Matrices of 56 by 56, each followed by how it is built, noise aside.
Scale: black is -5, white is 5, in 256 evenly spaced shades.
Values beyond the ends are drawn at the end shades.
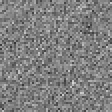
Hankel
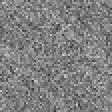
Toeplitz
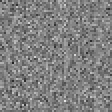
repeating rows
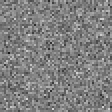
repeating rows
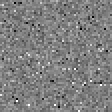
sparse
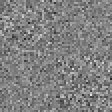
block diagonal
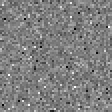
sparse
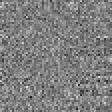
low rank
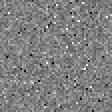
sparse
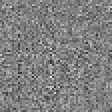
low rank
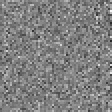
uneven columns
